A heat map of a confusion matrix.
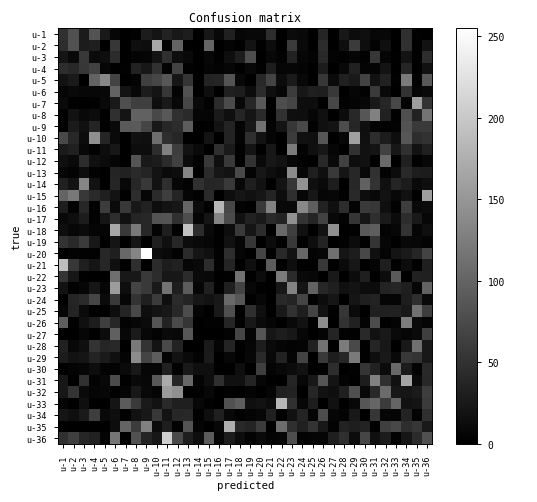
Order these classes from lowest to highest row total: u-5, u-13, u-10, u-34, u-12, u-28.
u-34, u-12, u-13, u-28, u-10, u-5
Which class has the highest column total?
u-11
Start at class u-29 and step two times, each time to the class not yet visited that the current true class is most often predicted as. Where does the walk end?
u-31
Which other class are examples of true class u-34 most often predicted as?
u-26
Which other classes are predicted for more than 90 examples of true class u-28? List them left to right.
u-8, u-26, u-35
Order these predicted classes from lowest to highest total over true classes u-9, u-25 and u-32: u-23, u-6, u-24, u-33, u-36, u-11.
u-6, u-33, u-24, u-23, u-36, u-11
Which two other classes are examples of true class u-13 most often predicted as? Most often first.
u-23, u-18
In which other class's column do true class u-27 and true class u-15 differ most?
u-2
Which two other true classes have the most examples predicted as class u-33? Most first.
u-30, u-22
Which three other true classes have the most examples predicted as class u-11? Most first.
u-36, u-31, u-32
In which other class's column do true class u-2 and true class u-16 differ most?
u-10
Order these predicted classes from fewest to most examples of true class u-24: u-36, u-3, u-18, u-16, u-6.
u-36, u-16, u-3, u-6, u-18
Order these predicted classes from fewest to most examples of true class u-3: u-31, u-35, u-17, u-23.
u-35, u-17, u-23, u-31
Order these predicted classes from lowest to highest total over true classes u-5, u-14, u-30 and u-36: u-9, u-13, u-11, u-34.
u-13, u-9, u-34, u-11
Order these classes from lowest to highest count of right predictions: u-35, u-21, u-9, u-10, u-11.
u-35, u-9, u-21, u-10, u-11
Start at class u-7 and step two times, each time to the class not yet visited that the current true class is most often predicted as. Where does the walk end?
u-17
